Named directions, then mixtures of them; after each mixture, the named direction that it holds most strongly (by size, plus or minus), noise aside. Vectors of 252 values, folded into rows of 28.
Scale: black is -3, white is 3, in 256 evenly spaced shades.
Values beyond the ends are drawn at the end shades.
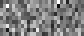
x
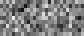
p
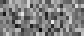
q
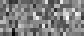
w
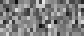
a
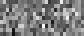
w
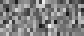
a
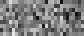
w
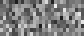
w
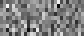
x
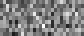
w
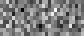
p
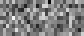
p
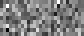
x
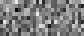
a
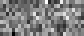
w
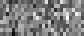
w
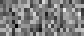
q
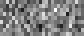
p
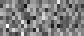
x
